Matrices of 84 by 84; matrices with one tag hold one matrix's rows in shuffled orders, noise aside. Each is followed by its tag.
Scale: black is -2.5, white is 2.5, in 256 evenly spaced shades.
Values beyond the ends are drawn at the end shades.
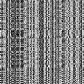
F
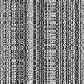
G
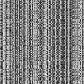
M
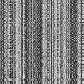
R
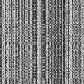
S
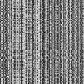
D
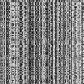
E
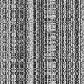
G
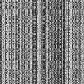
S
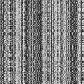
R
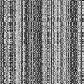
R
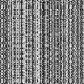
D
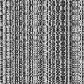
M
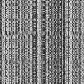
S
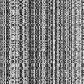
E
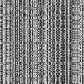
M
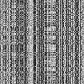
G
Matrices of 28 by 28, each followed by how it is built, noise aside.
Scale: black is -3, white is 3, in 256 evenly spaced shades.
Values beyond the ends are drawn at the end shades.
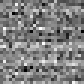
blocks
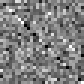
diagonal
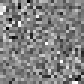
block diagonal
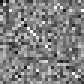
diagonal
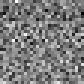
repeating columns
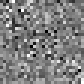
block diagonal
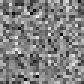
blocks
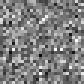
repeating columns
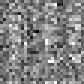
blocks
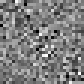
block diagonal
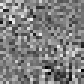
block diagonal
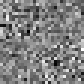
block diagonal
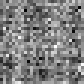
blocks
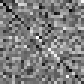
diagonal
